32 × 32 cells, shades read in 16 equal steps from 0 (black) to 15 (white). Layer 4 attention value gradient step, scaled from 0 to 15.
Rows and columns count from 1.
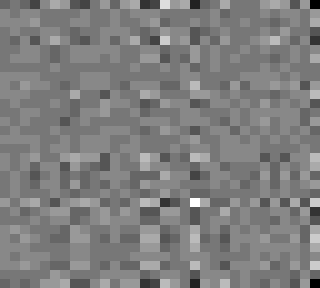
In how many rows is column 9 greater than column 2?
11
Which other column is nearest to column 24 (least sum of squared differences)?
26
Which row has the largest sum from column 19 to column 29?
23
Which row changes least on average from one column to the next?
9
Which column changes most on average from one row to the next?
32
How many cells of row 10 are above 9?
1
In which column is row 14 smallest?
7
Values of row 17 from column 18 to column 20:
8 7 8
